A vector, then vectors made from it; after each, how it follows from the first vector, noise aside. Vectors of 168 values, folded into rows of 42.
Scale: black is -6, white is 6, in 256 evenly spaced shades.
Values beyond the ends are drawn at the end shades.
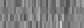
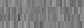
wrapped around, negated, shrunk.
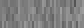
wrapped around, negated, shrunk.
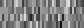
negated, scaled up.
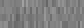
reversed, shrunk.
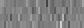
partly zeroed.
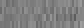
wrapped around, negated, shrunk.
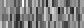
reversed, scaled up.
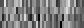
negated, scaled up.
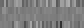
negated, partly zeroed.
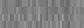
shrunk.
